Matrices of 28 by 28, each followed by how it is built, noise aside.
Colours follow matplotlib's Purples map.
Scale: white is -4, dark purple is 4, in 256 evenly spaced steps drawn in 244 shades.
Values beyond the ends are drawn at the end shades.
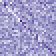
diagonal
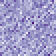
Hankel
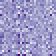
low rank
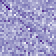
diagonal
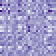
low rank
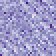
Toeplitz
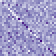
diagonal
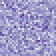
noise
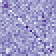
diagonal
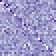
diagonal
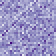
Hankel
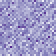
Hankel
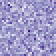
noise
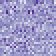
low rank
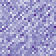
Hankel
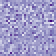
low rank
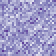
Hankel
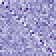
diagonal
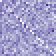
diagonal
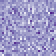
low rank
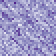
Toeplitz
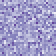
noise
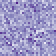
noise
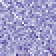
diagonal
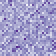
Hankel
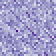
Toeplitz
